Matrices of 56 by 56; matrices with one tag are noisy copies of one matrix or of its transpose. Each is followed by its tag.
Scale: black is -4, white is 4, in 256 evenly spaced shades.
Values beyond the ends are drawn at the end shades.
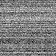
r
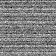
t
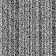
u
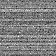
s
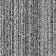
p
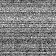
r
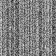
u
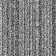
u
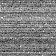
r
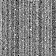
u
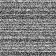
u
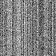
r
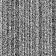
u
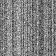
r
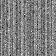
t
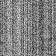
r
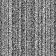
s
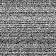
r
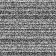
u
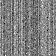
p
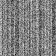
u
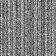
t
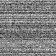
p
